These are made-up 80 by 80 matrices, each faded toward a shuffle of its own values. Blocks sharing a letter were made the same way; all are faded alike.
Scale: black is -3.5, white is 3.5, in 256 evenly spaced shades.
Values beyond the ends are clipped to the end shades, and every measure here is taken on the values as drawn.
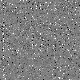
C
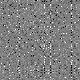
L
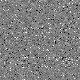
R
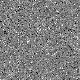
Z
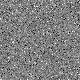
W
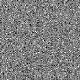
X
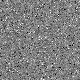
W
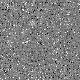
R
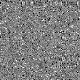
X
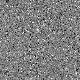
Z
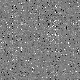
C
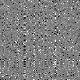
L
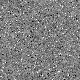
W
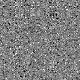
X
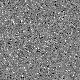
W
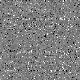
R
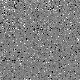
C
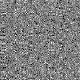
X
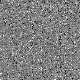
Z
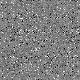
R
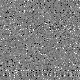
R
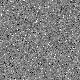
W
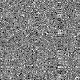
X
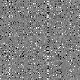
L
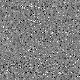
R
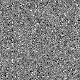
Z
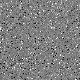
C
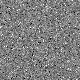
W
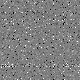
C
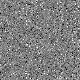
Z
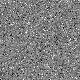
W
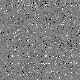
C
